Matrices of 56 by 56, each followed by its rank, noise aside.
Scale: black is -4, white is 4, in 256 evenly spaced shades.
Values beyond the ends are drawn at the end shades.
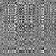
three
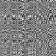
three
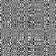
three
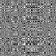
four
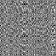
five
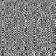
five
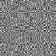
four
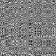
six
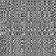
four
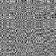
four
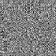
six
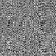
six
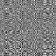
three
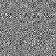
six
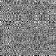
five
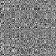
six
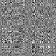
six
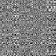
four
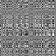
three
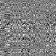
six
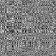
four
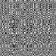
four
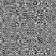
six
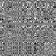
four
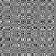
three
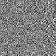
six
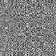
six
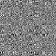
four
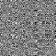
six
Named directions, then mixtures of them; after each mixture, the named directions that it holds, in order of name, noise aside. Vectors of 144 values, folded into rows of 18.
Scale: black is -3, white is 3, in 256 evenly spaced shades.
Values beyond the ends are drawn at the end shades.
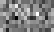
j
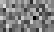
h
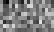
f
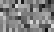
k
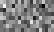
h, k.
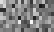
h, k.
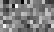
f, k.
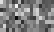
j, k.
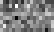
f, j, k.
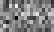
f, j.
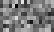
f, j, k.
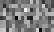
h, j.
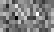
j.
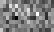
j.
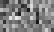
f, j, k.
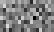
h.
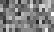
f, k.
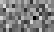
h.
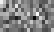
h, j.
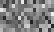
h, j, k.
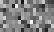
f, h, k.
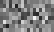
f, h, j.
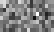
f, h, j.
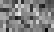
j, k.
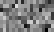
k.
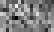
j, k.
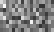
h, j, k.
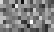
f, h, k.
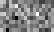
j.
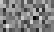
f, h.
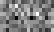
j.
